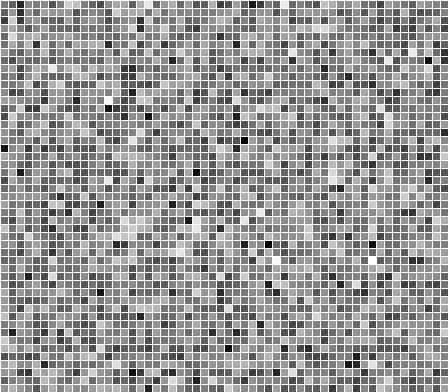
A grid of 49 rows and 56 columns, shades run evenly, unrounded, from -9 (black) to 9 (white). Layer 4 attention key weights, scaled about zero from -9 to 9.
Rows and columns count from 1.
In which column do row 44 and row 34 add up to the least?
26
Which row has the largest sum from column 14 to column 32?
30
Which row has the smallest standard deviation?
34
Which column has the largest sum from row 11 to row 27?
42
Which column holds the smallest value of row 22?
25
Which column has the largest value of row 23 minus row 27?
43
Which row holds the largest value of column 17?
18
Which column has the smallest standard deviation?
53
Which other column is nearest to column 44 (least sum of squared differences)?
8
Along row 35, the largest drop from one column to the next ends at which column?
29
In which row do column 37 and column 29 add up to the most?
7
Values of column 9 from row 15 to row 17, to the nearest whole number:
5 1 2
